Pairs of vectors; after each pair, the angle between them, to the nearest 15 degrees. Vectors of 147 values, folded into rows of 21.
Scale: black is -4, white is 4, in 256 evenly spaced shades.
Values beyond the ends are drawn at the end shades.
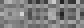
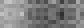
45 degrees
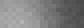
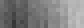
165 degrees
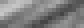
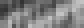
150 degrees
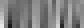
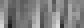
30 degrees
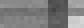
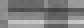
60 degrees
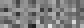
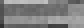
90 degrees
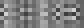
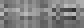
135 degrees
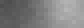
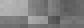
135 degrees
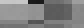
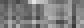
135 degrees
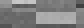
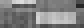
15 degrees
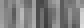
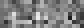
120 degrees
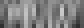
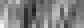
135 degrees
